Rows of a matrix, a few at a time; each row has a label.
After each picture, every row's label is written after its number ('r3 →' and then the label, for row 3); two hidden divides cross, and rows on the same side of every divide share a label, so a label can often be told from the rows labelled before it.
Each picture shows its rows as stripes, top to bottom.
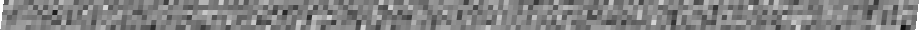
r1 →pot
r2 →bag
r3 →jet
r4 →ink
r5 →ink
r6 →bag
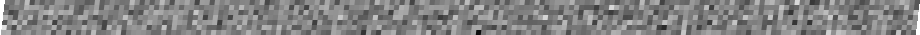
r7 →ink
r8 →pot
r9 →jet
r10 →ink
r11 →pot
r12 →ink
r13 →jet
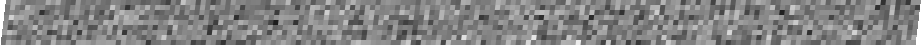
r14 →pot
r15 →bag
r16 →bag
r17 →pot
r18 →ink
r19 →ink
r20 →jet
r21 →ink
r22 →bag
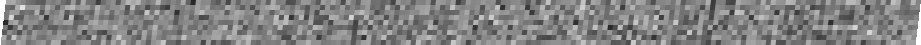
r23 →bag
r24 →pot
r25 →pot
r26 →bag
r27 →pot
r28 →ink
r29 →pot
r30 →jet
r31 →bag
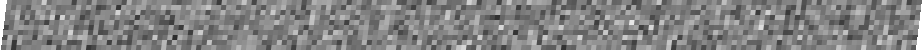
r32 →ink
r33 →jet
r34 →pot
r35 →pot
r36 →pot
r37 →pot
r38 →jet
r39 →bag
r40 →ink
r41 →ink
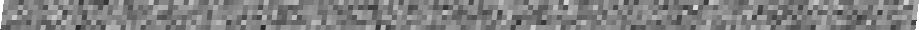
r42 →jet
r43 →ink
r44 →pot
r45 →pot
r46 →ink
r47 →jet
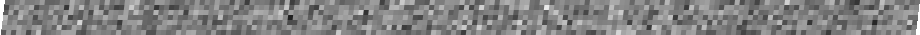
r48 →bag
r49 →bag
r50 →jet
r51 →ink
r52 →bag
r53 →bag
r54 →pot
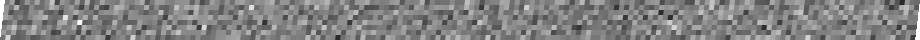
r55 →ink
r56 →jet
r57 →ink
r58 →jet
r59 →bag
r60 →jet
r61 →jet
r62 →bag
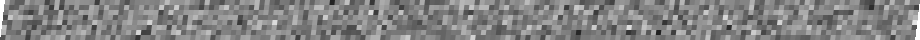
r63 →ink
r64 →ink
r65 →pot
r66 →pot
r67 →pot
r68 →ink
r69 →ink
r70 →jet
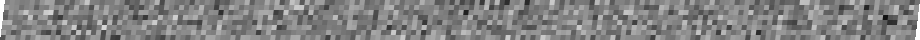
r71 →jet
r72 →pot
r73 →pot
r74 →jet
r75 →jet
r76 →pot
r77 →ink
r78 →pot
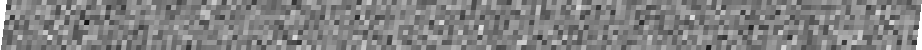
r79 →bag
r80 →pot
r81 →jet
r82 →jet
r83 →bag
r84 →ink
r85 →jet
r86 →jet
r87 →ink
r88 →bag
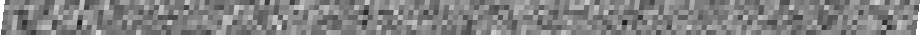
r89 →bag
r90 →bag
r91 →ink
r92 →pot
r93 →jet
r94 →jet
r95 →bag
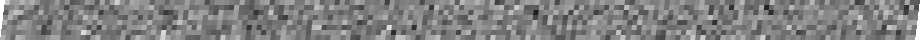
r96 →ink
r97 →bag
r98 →pot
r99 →jet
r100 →ink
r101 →bag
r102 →ink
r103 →bag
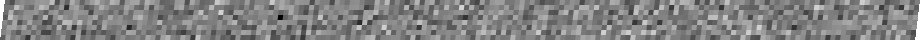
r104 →jet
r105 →pot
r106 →bag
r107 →pot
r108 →ink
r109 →pot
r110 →bag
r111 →bag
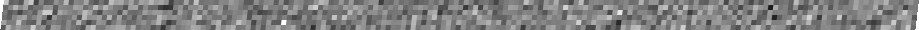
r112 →ink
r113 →pot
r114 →jet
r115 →ink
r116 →bag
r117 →pot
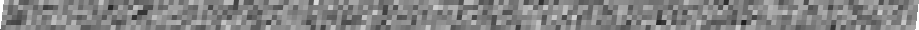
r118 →jet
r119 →bag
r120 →ink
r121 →ink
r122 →ink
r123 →pot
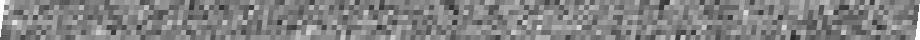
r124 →ink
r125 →bag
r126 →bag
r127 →bag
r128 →pot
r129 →bag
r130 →bag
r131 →pot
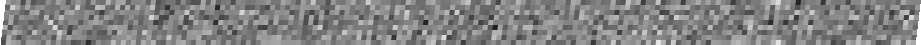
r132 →bag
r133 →pot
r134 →ink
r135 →pot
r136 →pot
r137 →ink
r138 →pot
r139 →pot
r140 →pot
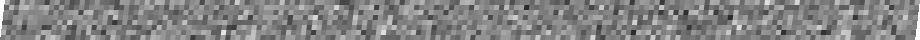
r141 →ink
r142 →pot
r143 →ink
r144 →bag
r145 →bag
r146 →ink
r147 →jet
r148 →ink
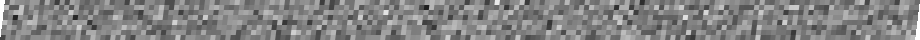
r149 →pot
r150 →ink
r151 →pot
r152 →jet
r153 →ink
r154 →bag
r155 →pot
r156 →pot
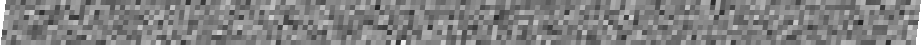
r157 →pot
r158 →pot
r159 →ink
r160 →jet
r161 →ink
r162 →bag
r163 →pot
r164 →pot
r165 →jet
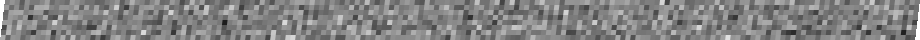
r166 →pot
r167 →jet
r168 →pot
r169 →pot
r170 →bag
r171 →bag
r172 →pot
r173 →jet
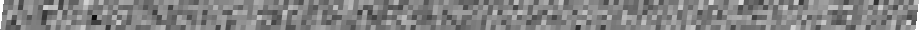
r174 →ink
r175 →jet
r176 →bag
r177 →bag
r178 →bag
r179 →ink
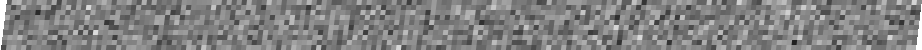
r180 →pot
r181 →ink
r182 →bag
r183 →ink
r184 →jet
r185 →bag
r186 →jet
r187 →bag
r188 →pot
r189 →pot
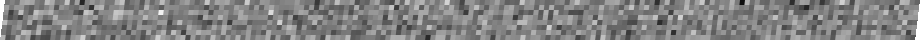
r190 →jet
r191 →pot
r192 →jet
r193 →ink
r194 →ink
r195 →jet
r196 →ink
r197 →ink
